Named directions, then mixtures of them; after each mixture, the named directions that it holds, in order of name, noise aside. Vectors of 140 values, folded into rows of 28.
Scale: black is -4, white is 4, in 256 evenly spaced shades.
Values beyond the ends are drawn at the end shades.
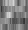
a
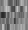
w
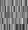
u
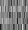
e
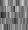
a, u, w.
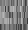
e, u, w.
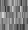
u, w.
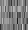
e.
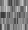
e, w.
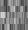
w.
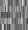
e, u, w.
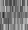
a, u, w.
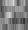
a.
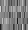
e.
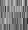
a, e, u.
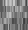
a, u.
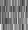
e.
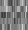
e, w.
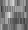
a.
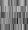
a, e, w.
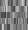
e, u, w.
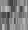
a, w.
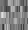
w.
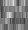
a.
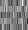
e, u, w.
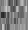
w.
